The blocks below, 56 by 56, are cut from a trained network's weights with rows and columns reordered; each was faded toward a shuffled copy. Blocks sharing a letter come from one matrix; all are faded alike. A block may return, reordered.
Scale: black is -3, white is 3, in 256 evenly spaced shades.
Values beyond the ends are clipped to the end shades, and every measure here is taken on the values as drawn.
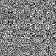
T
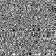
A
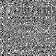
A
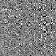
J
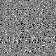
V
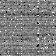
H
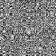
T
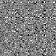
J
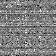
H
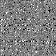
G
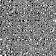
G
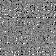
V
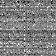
H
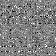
G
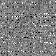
V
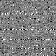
G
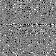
V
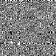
J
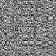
T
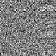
T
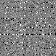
G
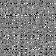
V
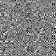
J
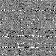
G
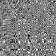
J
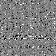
V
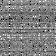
H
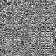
T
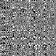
J
